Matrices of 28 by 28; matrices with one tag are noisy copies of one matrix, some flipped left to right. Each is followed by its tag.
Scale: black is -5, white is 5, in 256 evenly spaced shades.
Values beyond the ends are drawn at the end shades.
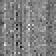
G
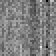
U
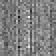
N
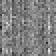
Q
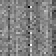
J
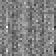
Q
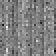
Q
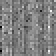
Q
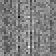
N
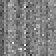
J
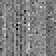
G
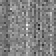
G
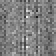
N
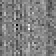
G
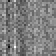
U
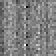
J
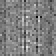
N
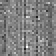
N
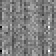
Q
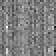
Q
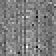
N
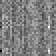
Q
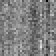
U
